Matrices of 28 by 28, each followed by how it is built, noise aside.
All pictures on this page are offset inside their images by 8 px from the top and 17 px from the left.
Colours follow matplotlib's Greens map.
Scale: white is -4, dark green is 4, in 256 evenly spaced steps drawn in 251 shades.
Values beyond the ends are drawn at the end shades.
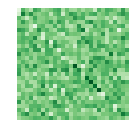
diagonal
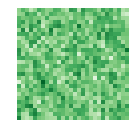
Toeplitz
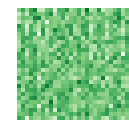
blocks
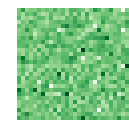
sparse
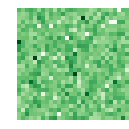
sparse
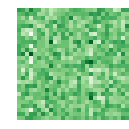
uneven columns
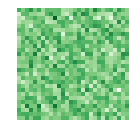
Toeplitz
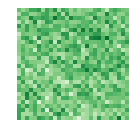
Toeplitz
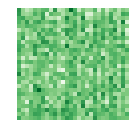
blocks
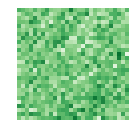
Hankel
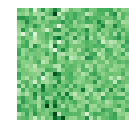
uneven columns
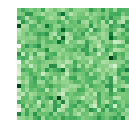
uneven columns
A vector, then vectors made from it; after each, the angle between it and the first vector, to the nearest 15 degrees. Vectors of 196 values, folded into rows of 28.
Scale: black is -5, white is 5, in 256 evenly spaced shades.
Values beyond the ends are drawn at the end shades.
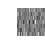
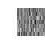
135 degrees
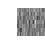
30 degrees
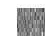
75 degrees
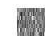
75 degrees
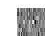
135 degrees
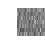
60 degrees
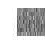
60 degrees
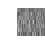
135 degrees
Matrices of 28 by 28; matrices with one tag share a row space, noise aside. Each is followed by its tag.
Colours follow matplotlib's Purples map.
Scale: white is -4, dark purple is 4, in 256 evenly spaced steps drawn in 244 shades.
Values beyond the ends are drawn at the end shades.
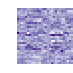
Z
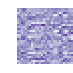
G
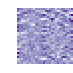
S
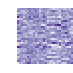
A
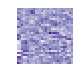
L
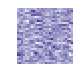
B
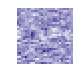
L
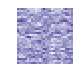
Z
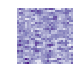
B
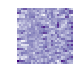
S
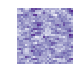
B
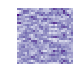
L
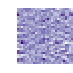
S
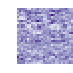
Z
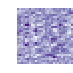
B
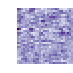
L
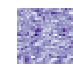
B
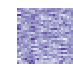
L
